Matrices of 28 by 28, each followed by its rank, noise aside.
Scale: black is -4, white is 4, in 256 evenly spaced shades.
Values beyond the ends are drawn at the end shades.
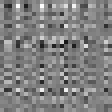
two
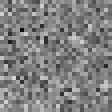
eight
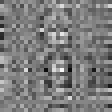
three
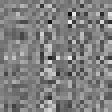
three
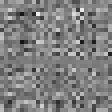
four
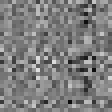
four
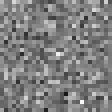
eight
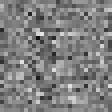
eight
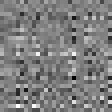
four
